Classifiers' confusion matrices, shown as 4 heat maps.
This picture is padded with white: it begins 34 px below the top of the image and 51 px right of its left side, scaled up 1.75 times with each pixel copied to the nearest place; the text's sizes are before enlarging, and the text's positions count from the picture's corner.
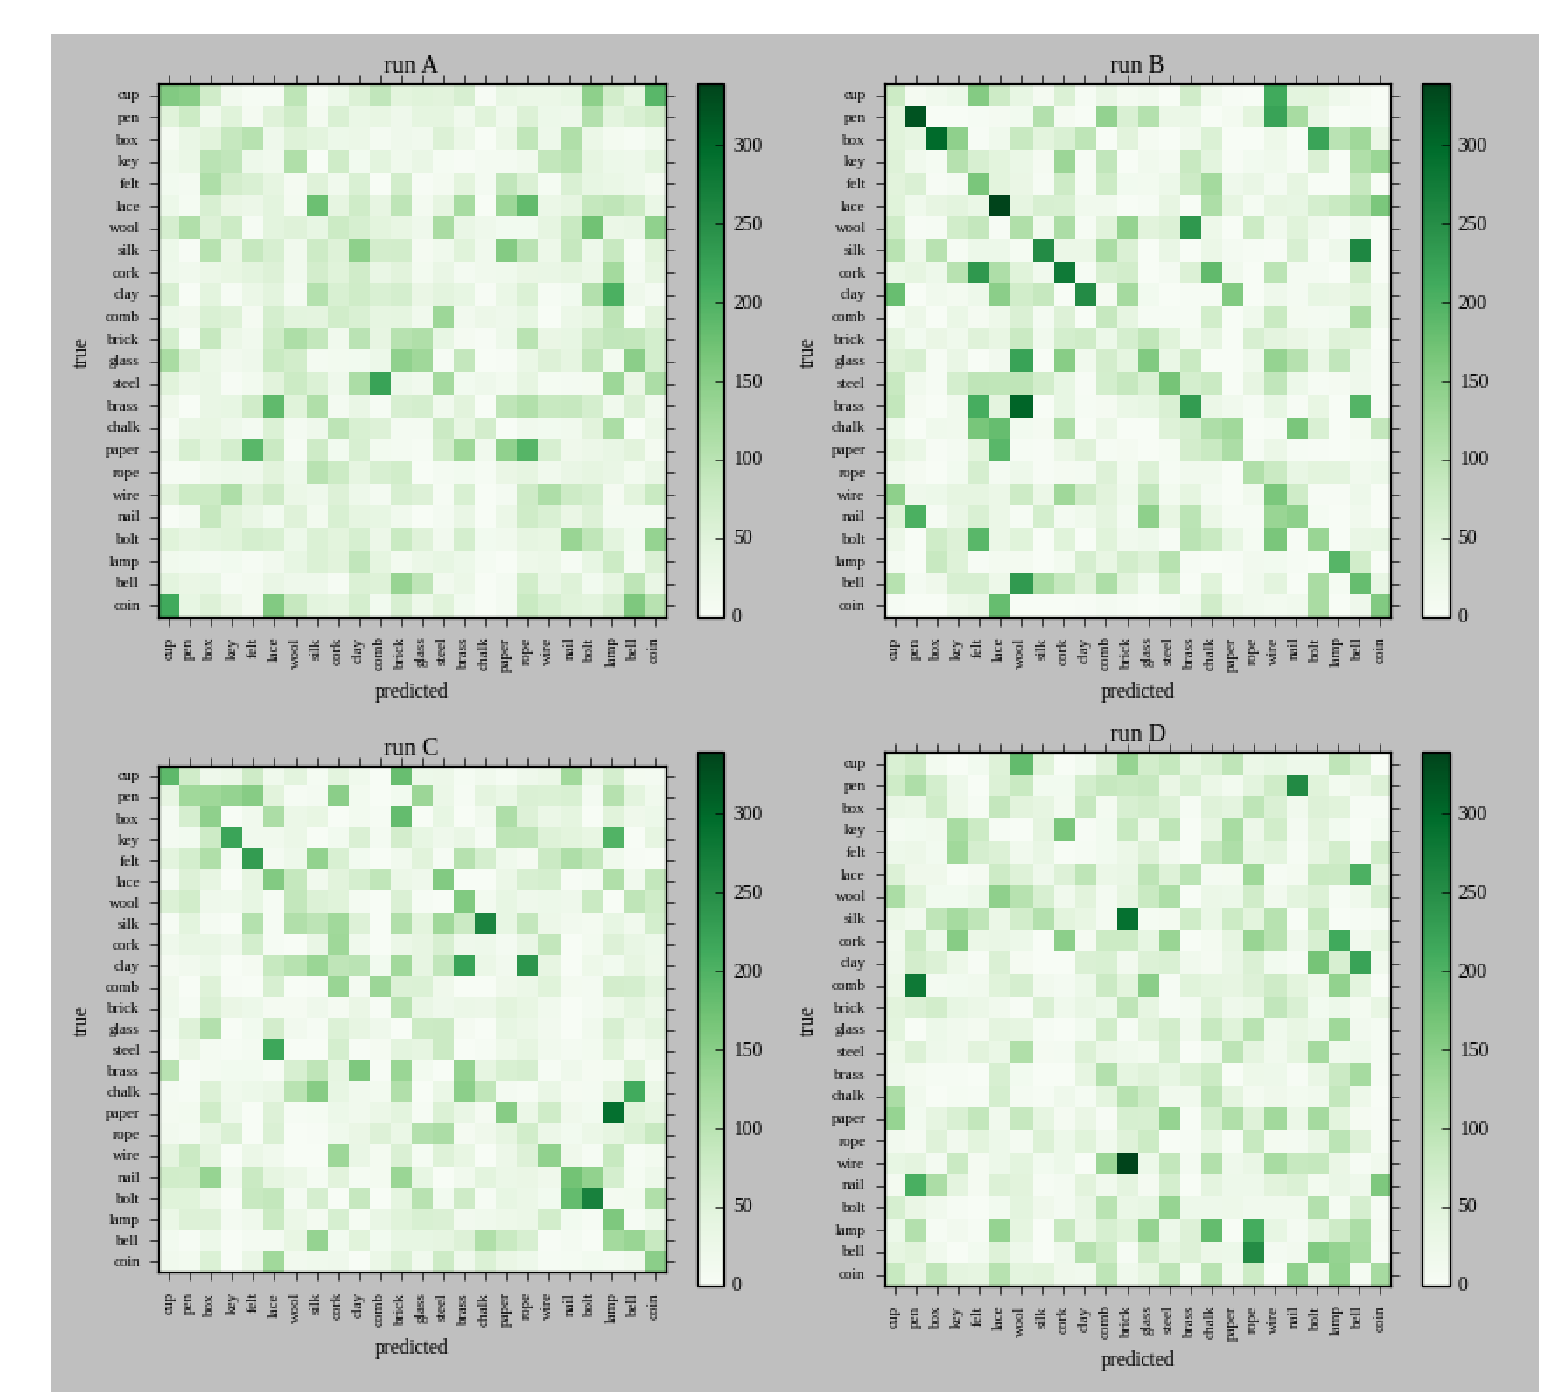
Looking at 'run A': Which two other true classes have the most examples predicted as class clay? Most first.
silk, steel
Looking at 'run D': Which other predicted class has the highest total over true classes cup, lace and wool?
bell
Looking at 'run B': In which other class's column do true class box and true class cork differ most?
felt
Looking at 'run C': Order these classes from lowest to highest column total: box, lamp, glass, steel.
glass, steel, box, lamp
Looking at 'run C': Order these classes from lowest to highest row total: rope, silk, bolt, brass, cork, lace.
cork, rope, brass, lace, bolt, silk
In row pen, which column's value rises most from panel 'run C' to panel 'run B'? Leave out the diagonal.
wire
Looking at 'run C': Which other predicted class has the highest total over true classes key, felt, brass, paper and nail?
lamp
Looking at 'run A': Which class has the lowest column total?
chalk
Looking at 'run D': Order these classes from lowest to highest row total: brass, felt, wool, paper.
brass, felt, wool, paper
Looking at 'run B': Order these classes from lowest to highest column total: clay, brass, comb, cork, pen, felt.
clay, pen, comb, brass, cork, felt
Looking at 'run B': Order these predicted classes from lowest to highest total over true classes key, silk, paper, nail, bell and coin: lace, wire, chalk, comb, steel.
steel, wire, chalk, comb, lace
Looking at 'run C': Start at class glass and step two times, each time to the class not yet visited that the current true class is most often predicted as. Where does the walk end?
brick
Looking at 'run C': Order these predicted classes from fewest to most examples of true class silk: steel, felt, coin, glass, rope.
glass, coin, rope, felt, steel
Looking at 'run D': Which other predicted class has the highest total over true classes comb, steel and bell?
pen
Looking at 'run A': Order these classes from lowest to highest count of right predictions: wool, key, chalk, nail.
nail, wool, chalk, key
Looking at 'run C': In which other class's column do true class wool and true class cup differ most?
brass
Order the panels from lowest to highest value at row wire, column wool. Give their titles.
run C, run A, run D, run B
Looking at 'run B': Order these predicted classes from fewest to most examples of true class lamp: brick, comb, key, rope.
rope, comb, key, brick
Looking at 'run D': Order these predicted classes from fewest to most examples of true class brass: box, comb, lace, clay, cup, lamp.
box, cup, clay, lace, lamp, comb
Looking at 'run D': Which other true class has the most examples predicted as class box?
nail
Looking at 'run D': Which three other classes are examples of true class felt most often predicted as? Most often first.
key, paper, chalk
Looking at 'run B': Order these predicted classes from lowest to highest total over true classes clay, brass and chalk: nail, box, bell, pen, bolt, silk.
pen, box, silk, bolt, nail, bell
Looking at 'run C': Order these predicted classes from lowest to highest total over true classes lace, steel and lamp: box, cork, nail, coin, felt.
nail, felt, box, coin, cork
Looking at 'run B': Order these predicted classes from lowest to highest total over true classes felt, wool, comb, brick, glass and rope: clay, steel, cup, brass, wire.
clay, steel, cup, wire, brass
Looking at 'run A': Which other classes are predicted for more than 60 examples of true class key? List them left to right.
box, wool, cork, wire, nail
